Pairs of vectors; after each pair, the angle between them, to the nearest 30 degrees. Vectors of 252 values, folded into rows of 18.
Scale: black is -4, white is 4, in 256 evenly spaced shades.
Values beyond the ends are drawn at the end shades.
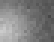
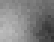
30 degrees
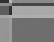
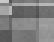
150 degrees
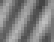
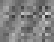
60 degrees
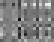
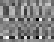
60 degrees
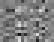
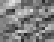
60 degrees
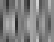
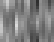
150 degrees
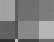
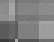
30 degrees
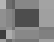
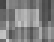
150 degrees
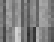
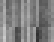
150 degrees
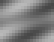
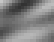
150 degrees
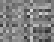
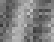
60 degrees
